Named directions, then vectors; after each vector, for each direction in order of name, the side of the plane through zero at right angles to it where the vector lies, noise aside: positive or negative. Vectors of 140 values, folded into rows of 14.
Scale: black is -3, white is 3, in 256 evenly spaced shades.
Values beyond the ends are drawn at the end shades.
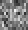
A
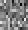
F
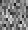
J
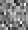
positive, negative, negative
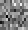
negative, negative, negative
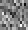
negative, positive, positive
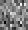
positive, negative, negative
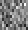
positive, negative, negative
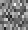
negative, negative, negative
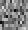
negative, negative, negative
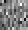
negative, negative, positive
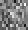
positive, negative, negative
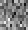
negative, positive, positive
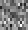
negative, positive, positive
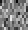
positive, negative, positive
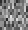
positive, negative, positive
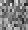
negative, positive, negative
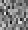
positive, positive, negative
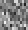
negative, positive, positive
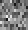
positive, positive, positive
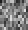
positive, negative, positive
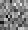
negative, negative, negative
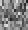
negative, positive, negative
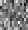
negative, positive, negative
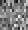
positive, negative, positive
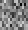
negative, positive, positive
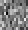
positive, positive, negative
